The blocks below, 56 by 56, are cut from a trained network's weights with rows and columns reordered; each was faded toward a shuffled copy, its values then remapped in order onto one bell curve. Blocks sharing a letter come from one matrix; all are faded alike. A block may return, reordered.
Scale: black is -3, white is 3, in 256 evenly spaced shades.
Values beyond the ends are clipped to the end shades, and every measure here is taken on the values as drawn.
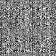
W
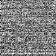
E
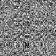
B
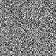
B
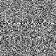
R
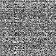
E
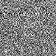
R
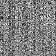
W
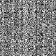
W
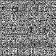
E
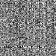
W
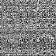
E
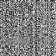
W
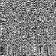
B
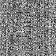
W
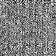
W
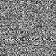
R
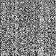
W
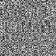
B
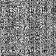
W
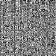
W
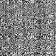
W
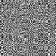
B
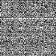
E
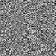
B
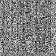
W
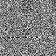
R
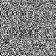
B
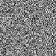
B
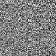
B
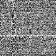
E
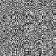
B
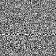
R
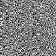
B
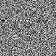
R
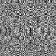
B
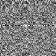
R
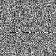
R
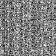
W
